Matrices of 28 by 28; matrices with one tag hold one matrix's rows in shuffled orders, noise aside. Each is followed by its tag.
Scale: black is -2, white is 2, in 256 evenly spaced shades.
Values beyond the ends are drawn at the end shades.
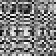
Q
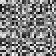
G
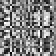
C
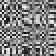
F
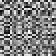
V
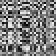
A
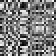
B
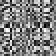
C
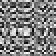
Q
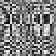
C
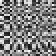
V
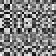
V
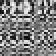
Q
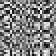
C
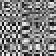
F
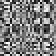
C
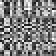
V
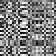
B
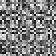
G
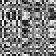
F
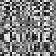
C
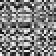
Q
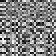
G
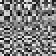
V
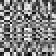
V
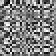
C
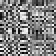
B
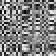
F
